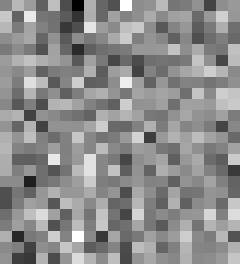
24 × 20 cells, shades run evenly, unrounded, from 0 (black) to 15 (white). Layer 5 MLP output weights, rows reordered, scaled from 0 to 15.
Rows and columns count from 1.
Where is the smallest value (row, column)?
1, 7
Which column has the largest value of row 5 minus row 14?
15
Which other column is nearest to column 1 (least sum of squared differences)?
16
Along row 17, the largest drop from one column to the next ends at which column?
3
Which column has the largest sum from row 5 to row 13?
17
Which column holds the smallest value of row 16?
20
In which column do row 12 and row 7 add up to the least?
4
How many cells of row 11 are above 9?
8
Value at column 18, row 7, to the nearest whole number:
12
